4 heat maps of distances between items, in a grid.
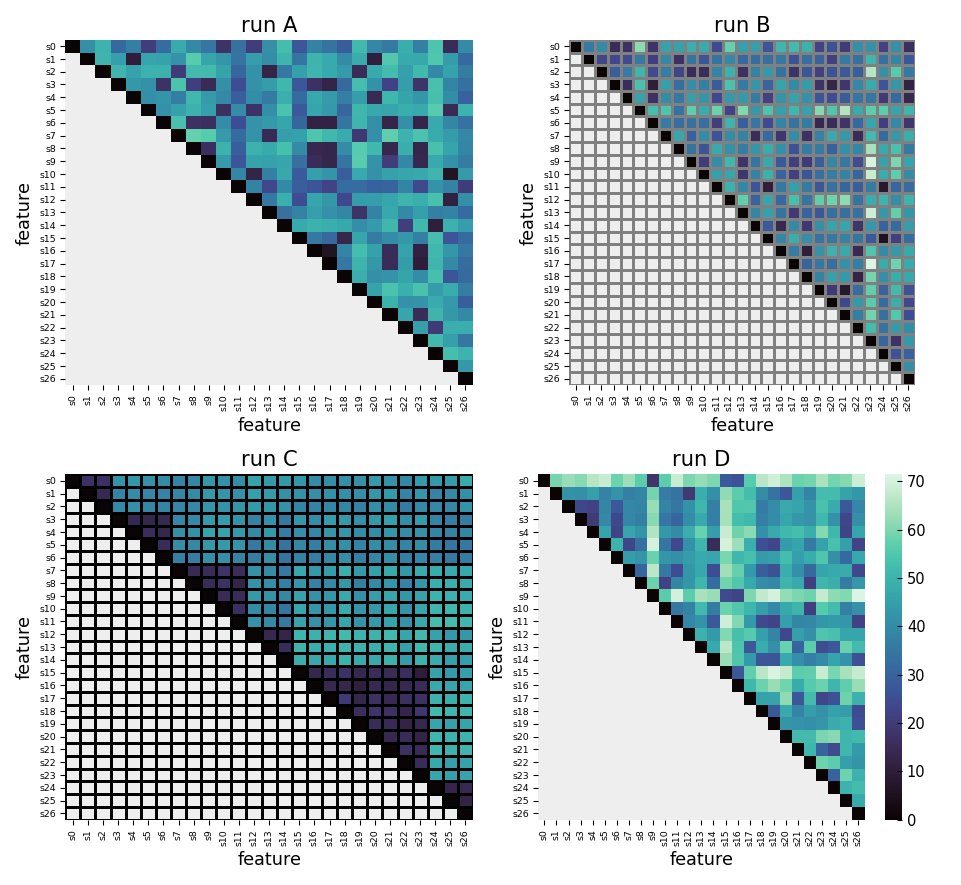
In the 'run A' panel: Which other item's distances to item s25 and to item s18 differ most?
s10
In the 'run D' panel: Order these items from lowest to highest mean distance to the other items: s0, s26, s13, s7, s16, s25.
s7, s26, s25, s13, s16, s0
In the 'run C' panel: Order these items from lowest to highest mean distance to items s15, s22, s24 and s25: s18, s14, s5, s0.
s18, s5, s0, s14
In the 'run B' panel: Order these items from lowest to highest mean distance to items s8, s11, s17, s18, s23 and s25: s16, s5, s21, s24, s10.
s24, s16, s10, s21, s5
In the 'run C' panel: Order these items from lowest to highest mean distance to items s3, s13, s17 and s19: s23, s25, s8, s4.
s23, s4, s8, s25
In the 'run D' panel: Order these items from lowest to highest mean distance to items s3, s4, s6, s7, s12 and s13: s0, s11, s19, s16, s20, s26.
s11, s19, s26, s20, s16, s0
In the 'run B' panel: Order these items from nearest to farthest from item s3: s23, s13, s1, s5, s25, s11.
s1, s11, s13, s25, s23, s5
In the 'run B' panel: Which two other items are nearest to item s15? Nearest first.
s24, s11
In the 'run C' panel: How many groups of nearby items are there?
6
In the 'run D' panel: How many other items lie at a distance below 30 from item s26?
6
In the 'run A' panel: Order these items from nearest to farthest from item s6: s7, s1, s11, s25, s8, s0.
s8, s11, s0, s25, s1, s7
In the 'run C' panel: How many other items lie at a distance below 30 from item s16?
8
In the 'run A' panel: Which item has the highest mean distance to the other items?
s24
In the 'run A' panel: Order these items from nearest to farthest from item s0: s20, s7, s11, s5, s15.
s5, s15, s11, s20, s7
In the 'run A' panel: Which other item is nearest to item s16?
s17
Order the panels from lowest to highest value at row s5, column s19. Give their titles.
run D, run C, run A, run B
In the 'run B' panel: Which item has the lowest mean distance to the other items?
s6
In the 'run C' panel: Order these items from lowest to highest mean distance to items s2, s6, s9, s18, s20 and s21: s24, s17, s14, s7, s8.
s17, s8, s7, s14, s24
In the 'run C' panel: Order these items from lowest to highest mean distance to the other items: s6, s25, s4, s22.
s22, s6, s4, s25
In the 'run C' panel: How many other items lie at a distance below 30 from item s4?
3
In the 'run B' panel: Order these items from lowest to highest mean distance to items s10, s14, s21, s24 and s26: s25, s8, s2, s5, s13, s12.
s2, s13, s8, s25, s12, s5
